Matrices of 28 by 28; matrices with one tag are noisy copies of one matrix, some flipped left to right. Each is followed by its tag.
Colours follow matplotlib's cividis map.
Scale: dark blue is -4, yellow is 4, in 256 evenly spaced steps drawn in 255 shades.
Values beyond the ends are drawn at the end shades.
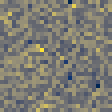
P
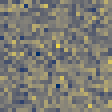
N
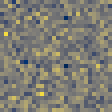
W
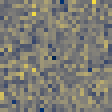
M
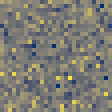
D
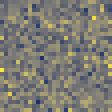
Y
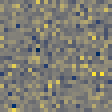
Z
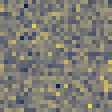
N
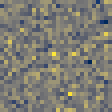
W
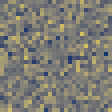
Y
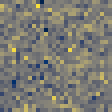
P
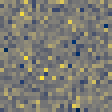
D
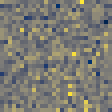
W
